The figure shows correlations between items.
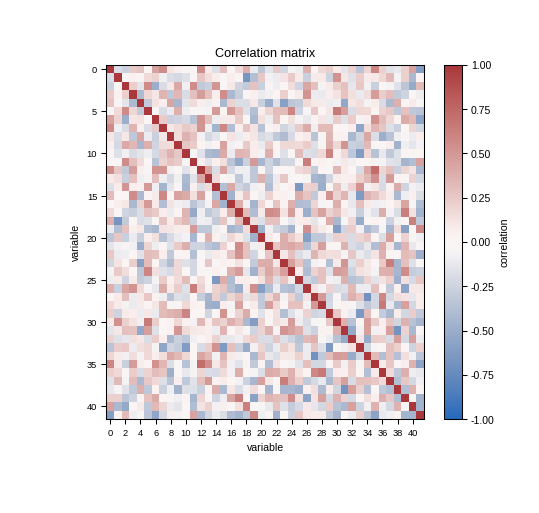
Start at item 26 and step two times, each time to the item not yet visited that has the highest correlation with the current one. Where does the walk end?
2
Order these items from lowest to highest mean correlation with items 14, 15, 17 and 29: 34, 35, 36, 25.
25, 36, 35, 34
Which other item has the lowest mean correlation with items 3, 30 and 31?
38
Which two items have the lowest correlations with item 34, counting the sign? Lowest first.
27, 32
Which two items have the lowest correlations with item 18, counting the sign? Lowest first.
1, 33
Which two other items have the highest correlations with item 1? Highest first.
30, 37
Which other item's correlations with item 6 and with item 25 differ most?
41
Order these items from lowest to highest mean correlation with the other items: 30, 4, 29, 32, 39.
4, 32, 29, 39, 30
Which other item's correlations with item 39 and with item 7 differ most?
26
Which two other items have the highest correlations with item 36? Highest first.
28, 27
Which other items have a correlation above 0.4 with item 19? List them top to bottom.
11, 26, 41
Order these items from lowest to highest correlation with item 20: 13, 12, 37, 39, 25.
12, 25, 39, 13, 37
